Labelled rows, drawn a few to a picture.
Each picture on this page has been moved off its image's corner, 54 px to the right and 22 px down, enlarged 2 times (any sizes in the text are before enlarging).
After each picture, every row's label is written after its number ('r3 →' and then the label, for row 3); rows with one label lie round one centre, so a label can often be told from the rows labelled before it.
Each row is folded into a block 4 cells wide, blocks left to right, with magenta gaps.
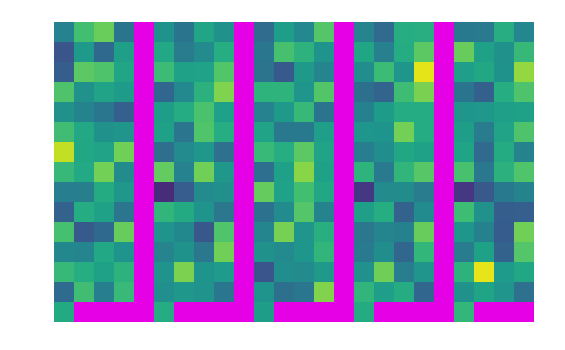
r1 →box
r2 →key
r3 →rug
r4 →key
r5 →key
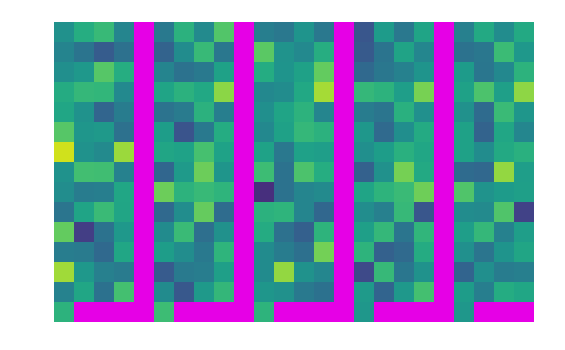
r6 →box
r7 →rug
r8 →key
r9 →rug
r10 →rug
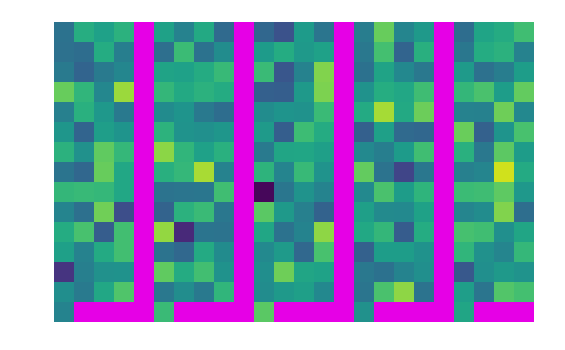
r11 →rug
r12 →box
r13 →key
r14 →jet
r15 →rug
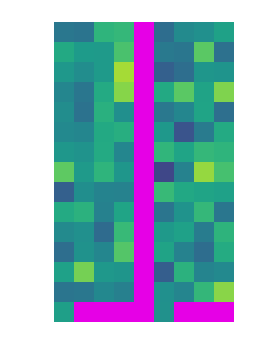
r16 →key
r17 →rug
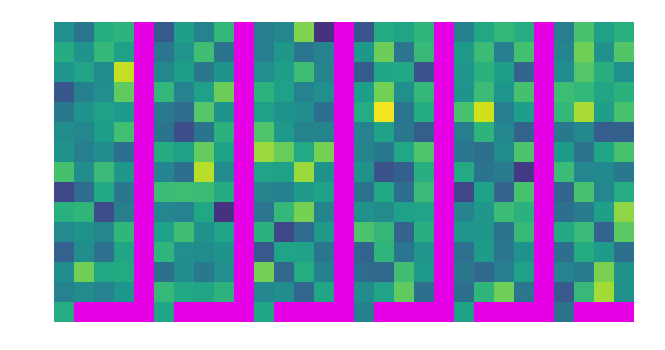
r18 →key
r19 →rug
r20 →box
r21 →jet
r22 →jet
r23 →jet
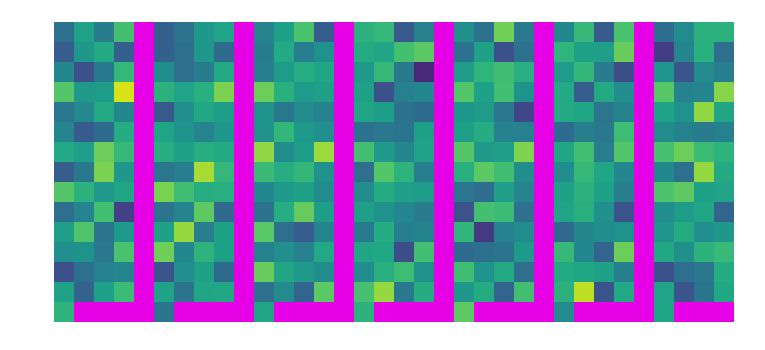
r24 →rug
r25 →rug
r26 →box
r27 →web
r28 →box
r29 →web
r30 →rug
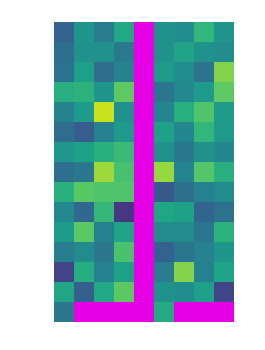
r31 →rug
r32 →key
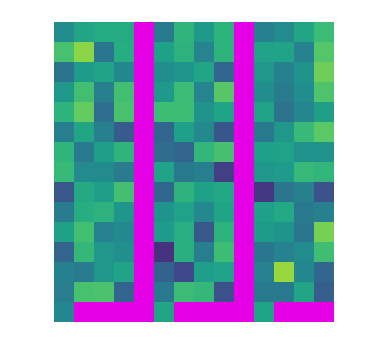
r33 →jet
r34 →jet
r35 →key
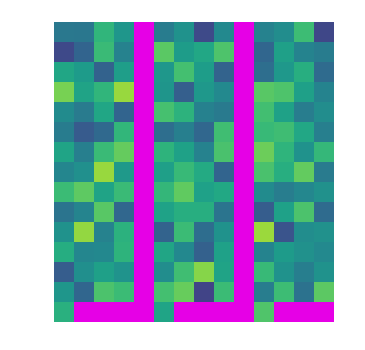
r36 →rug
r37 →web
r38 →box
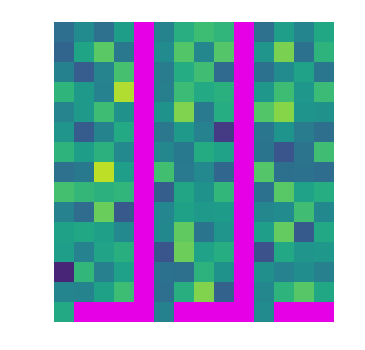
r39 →rug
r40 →jet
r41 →jet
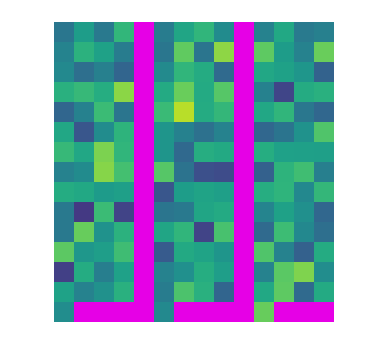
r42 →rug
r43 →jet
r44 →web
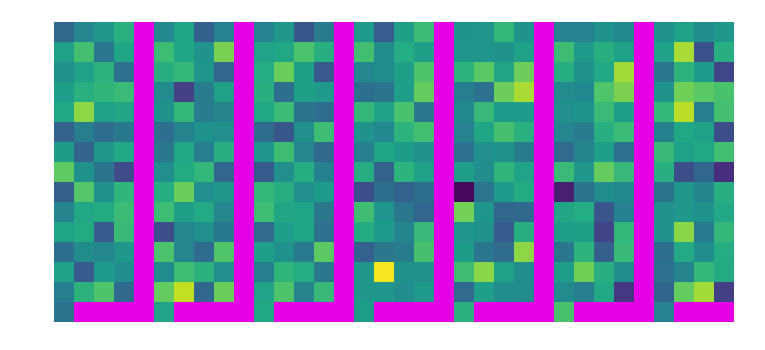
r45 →jet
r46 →web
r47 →web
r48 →key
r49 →key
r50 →key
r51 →jet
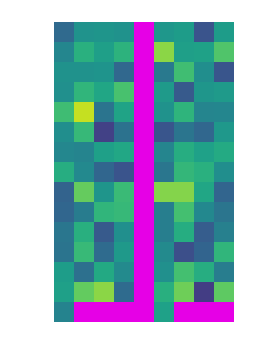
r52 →jet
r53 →web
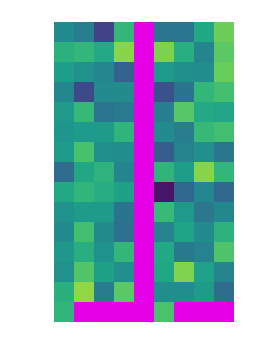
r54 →web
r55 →key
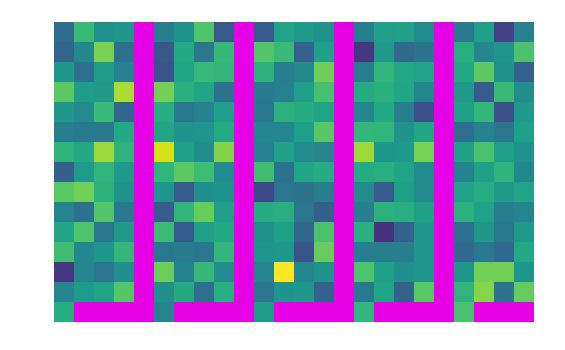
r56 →rug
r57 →box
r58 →key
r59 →box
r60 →web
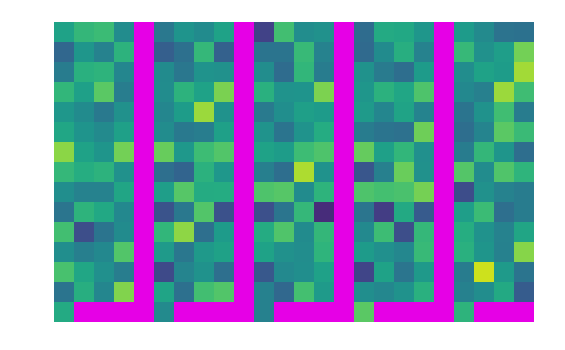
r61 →box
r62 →rug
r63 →rug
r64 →rug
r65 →key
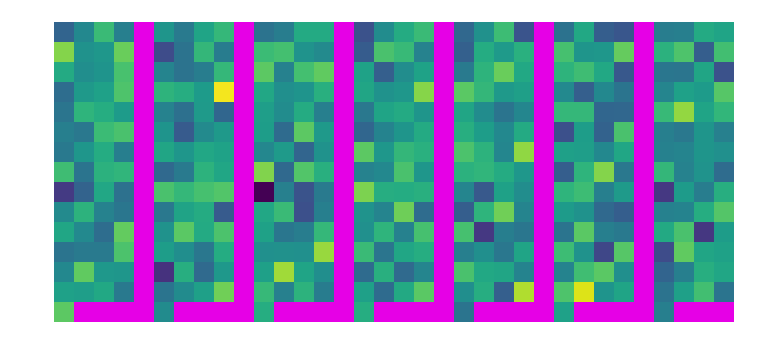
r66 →key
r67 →rug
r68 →key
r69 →rug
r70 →box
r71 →web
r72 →jet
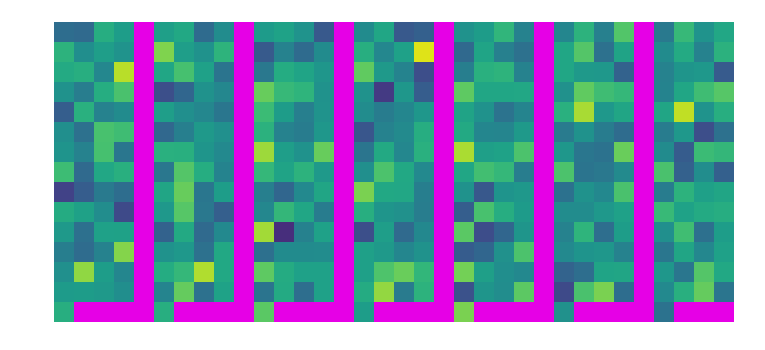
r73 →key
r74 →web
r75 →box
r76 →web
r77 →box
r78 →jet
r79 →jet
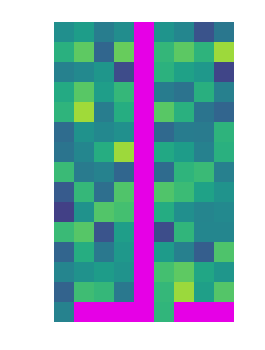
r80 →jet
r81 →web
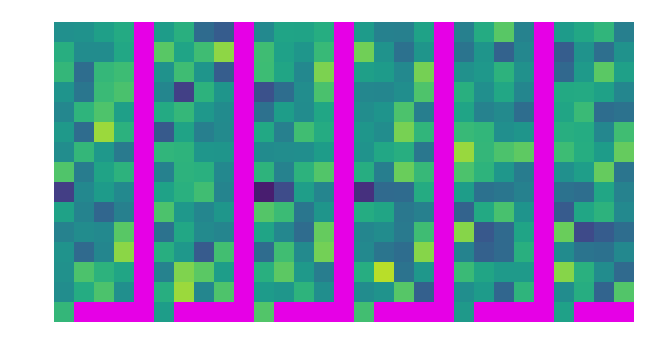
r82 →key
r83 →web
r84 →key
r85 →key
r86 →box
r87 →box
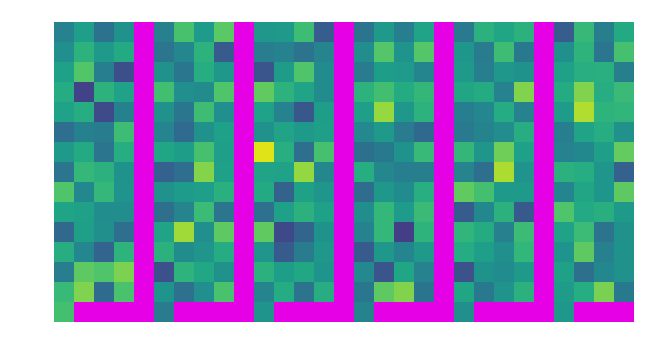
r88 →web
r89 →rug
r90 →box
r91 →jet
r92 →rug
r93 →jet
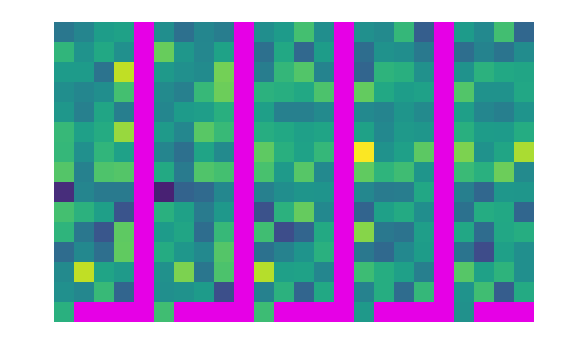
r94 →key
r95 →key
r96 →box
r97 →box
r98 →box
